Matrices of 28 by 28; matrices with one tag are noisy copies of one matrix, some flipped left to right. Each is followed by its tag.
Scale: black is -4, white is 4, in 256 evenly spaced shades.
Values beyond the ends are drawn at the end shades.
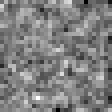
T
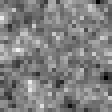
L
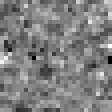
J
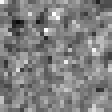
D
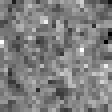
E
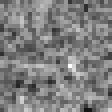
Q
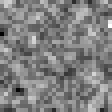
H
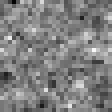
L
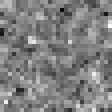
H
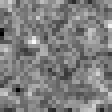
H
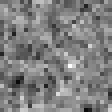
Q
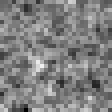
Q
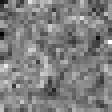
E
